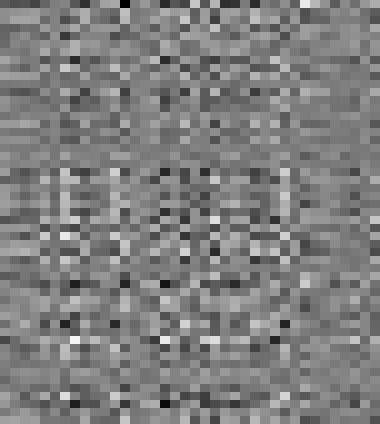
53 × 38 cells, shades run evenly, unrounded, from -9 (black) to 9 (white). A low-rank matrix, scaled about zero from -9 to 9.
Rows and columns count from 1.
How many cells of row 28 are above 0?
23
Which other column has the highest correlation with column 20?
31
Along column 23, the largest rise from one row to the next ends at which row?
2
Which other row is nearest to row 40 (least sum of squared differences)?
42
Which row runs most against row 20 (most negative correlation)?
5
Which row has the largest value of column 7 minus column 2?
30
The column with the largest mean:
29
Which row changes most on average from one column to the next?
1
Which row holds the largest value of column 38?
28
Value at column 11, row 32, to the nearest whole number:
-2
